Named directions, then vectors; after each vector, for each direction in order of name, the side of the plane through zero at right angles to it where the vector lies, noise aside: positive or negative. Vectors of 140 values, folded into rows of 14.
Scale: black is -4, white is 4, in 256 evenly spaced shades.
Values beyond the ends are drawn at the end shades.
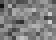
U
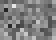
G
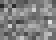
negative, positive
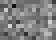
negative, positive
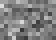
negative, negative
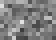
negative, negative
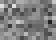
positive, negative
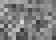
negative, negative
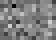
negative, positive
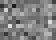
negative, positive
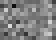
negative, positive
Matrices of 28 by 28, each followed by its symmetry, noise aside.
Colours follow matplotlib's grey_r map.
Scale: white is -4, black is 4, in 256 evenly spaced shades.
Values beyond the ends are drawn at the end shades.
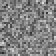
symmetric.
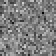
symmetric across the other diagonal.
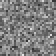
no symmetry.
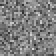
antisymmetric.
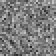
symmetric across the other diagonal.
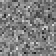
antisymmetric.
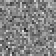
symmetric across the other diagonal.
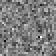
symmetric.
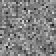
symmetric.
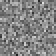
same after a half turn.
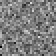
no symmetry.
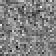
antisymmetric.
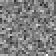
antisymmetric.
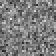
no symmetry.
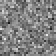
symmetric.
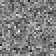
no symmetry.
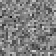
no symmetry.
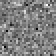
antisymmetric.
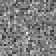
antisymmetric.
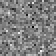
antisymmetric.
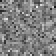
antisymmetric.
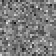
same after a half turn.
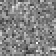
no symmetry.
